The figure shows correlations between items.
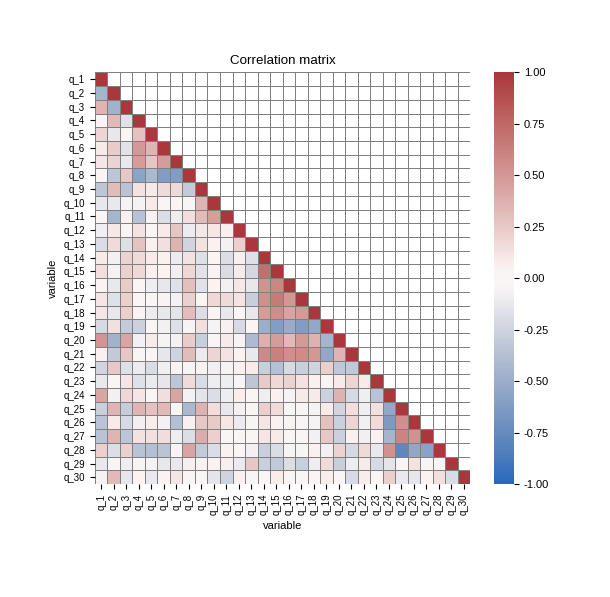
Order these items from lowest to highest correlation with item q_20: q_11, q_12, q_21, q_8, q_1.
q_12, q_11, q_8, q_21, q_1
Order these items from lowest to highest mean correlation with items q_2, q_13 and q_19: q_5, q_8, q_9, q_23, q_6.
q_8, q_23, q_5, q_6, q_9
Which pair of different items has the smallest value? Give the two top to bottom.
q_25, q_28
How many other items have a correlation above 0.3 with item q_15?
6
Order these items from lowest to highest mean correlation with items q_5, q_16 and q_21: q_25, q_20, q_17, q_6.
q_6, q_25, q_20, q_17
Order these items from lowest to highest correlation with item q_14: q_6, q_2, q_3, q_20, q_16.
q_2, q_6, q_3, q_20, q_16
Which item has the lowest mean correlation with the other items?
q_19
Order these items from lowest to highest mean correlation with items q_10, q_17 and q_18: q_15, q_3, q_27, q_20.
q_27, q_3, q_20, q_15
